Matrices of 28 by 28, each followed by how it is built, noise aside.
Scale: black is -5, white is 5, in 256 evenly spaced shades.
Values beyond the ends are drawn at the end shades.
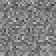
repeating columns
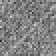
Hankel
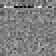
uneven rows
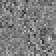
block diagonal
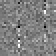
uneven columns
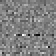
uneven rows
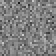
noise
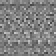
repeating columns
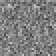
repeating columns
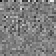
uneven rows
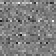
uneven rows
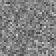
noise
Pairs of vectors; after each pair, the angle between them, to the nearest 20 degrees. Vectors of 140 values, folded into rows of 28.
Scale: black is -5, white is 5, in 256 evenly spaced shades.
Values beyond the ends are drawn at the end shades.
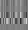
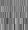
120 degrees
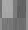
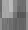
20 degrees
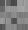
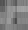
40 degrees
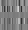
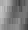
80 degrees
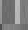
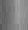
60 degrees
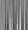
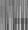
20 degrees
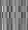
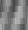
100 degrees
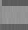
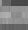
20 degrees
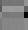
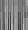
80 degrees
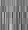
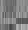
120 degrees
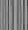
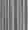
160 degrees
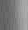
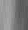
160 degrees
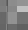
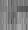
140 degrees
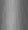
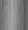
20 degrees
